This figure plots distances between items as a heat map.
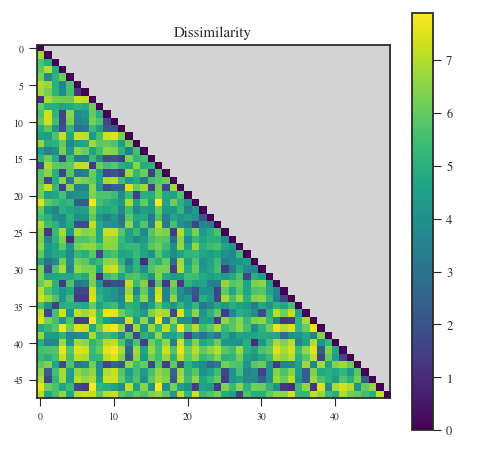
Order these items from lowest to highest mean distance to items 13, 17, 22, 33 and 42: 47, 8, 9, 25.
9, 8, 25, 47
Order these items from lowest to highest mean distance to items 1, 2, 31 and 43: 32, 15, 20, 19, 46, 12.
15, 32, 19, 20, 46, 12
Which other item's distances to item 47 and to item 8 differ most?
31
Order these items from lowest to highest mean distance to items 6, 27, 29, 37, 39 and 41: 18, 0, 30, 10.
18, 30, 10, 0
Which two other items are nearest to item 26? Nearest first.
4, 18
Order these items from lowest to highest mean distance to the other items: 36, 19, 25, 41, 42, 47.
25, 19, 36, 42, 47, 41
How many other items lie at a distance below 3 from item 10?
8
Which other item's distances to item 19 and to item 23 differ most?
22
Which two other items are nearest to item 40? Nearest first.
29, 14
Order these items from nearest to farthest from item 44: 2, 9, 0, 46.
2, 46, 0, 9
